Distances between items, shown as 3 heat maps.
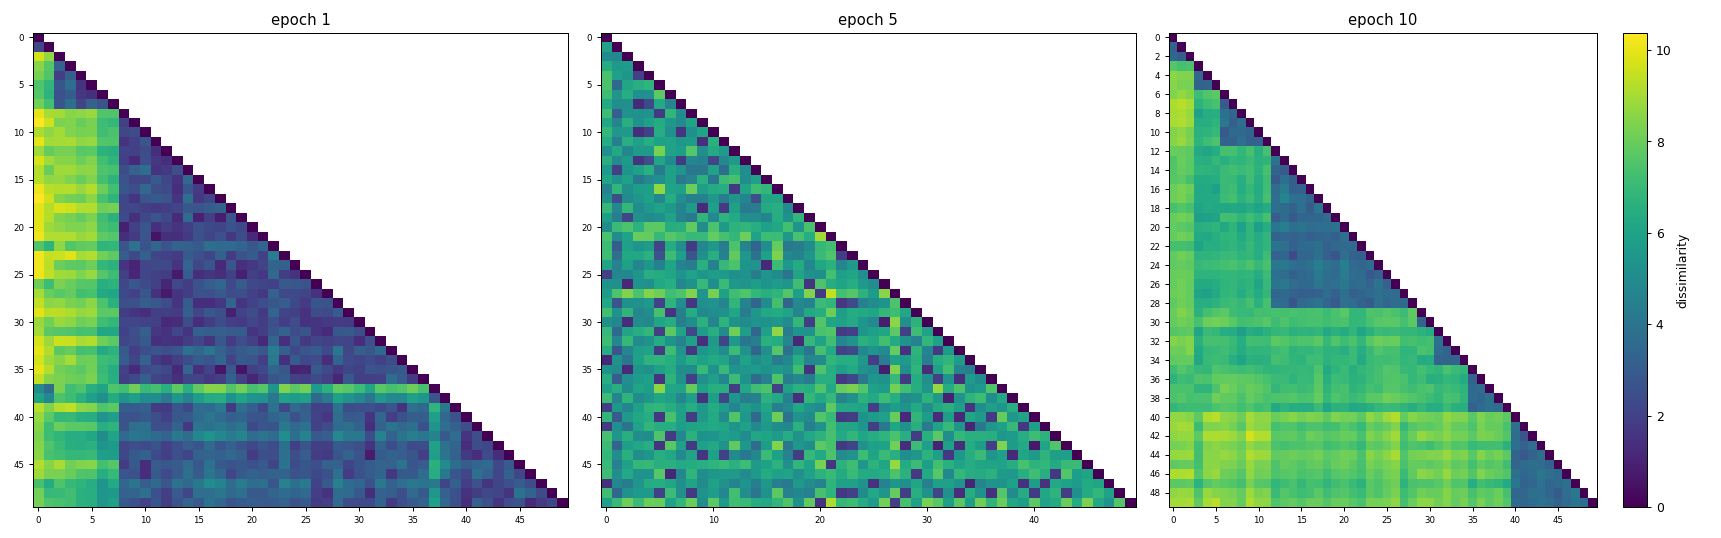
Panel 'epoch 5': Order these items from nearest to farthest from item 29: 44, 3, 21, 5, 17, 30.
3, 44, 17, 30, 5, 21
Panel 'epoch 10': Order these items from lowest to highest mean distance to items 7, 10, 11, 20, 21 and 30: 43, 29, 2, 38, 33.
29, 33, 38, 43, 2
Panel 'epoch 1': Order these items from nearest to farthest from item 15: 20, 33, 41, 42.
20, 33, 41, 42
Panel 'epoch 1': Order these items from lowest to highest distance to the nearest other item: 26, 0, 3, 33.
26, 33, 0, 3
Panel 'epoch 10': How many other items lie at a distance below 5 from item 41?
9
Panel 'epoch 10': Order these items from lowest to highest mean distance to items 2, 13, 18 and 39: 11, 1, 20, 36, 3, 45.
20, 36, 1, 3, 11, 45
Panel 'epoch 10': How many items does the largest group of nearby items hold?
17
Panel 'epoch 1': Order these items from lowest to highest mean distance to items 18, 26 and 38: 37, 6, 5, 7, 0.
37, 6, 7, 5, 0
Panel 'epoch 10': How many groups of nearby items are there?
8
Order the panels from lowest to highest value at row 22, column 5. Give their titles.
epoch 5, epoch 10, epoch 1
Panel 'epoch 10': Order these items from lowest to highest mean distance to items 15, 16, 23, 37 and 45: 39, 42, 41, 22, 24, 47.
22, 24, 39, 47, 41, 42
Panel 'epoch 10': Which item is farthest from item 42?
9
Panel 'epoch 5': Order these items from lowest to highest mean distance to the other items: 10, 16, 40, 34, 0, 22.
22, 40, 34, 10, 0, 16
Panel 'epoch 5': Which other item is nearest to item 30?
26
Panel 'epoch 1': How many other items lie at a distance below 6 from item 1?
3
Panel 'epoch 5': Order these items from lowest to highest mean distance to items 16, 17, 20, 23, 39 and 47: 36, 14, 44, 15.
14, 36, 44, 15
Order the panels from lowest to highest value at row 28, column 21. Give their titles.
epoch 1, epoch 10, epoch 5
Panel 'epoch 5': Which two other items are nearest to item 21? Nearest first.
45, 1
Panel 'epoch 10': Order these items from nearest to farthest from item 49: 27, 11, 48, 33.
48, 27, 33, 11
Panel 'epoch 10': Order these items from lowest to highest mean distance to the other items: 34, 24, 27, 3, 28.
27, 28, 24, 3, 34
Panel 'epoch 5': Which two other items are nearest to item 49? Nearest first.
20, 27
